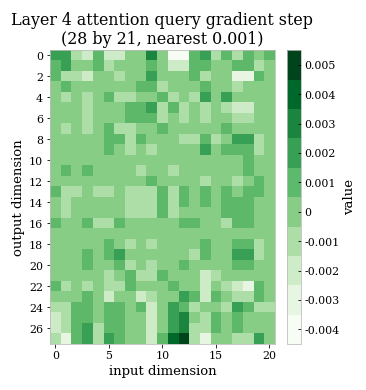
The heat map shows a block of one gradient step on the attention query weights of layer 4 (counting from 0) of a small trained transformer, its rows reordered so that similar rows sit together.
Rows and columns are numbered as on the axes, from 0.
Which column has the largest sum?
12
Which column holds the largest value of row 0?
9
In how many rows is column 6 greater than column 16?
9
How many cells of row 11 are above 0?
3
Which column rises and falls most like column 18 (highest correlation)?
17
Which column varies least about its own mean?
20
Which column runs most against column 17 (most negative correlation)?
19
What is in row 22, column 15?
0
